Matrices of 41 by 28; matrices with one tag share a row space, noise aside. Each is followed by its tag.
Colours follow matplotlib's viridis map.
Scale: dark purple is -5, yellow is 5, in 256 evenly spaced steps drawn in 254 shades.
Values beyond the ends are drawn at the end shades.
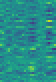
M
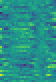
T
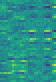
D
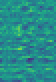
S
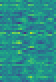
S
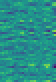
D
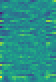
T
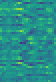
S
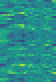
D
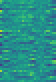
T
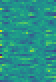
T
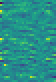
T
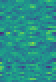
M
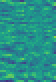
D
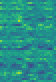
S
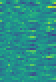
M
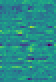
S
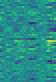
M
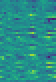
M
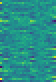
T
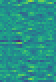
S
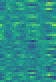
M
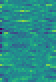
T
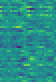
S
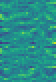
T
